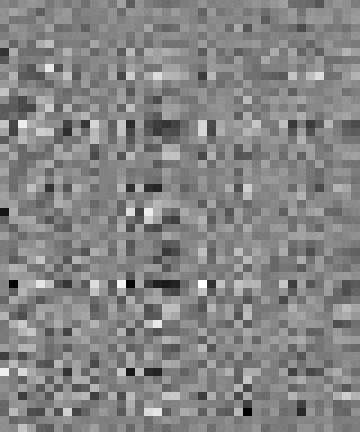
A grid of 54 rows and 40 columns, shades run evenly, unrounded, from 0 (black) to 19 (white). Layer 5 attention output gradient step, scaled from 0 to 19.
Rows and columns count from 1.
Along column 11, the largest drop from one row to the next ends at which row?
50
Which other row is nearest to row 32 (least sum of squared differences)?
37
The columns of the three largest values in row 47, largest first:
1, 3, 14
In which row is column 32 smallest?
38
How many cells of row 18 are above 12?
3
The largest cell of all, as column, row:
23, 36
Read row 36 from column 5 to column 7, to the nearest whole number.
17 14 6
